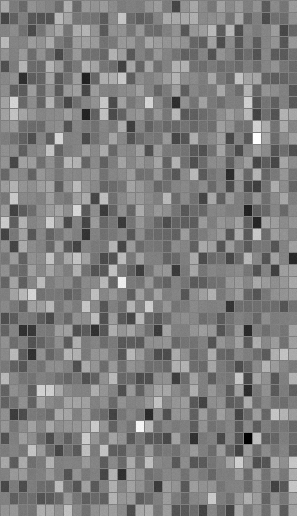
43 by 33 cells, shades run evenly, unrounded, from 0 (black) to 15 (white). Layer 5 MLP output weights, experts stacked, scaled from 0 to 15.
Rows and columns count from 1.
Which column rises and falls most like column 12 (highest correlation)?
2
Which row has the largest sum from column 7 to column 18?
36
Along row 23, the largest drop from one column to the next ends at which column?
20
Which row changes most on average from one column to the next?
9
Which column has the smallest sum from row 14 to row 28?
28
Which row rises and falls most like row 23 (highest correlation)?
32
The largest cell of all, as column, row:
29, 12
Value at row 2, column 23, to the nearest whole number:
8
